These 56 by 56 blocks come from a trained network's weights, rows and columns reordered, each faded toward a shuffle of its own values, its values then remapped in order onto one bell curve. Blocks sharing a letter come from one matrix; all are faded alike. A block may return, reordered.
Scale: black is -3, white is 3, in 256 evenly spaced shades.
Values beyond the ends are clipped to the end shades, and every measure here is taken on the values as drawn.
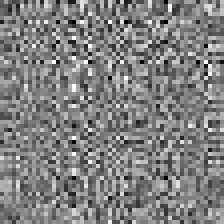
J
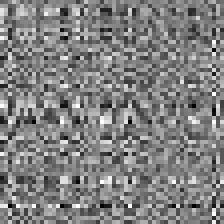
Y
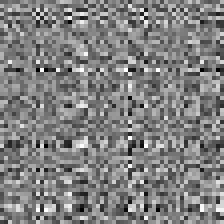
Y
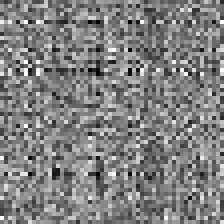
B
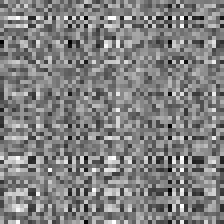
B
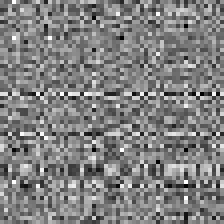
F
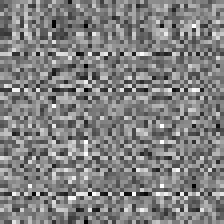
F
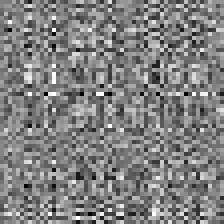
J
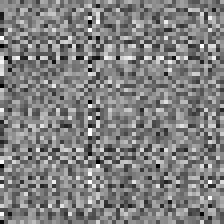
F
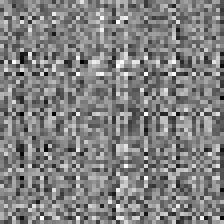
B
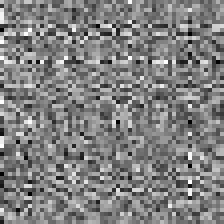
F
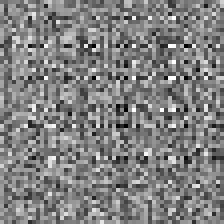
B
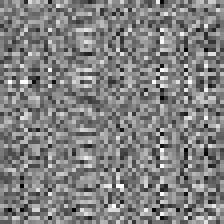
J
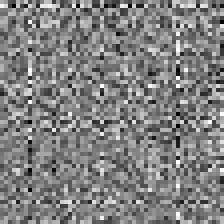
F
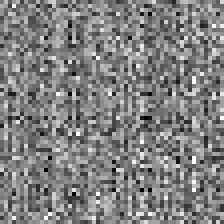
B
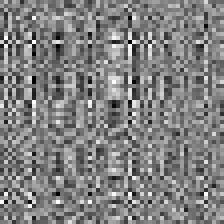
Y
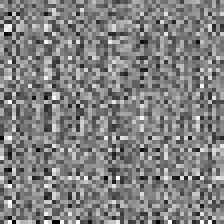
J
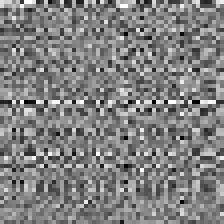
F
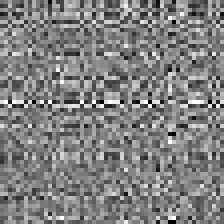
F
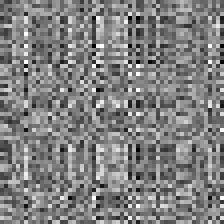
Y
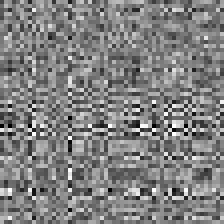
Y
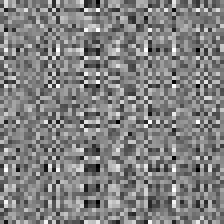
Y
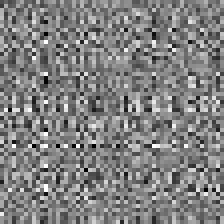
J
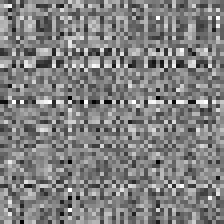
F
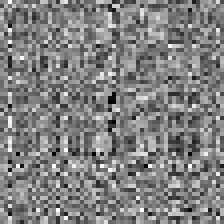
J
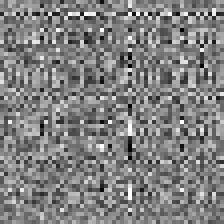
F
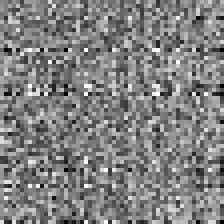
B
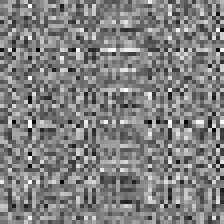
J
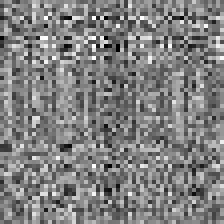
B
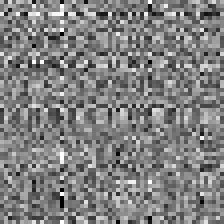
F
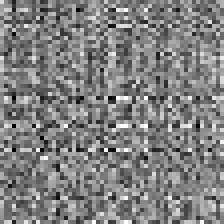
B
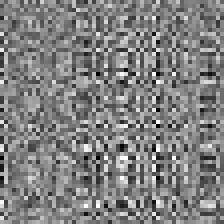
Y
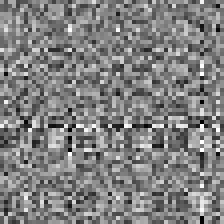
F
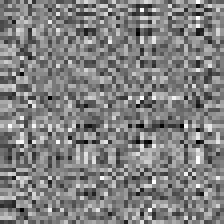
J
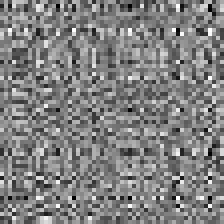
Y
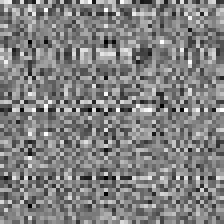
F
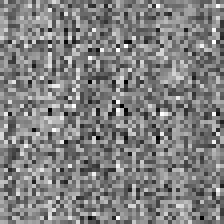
B
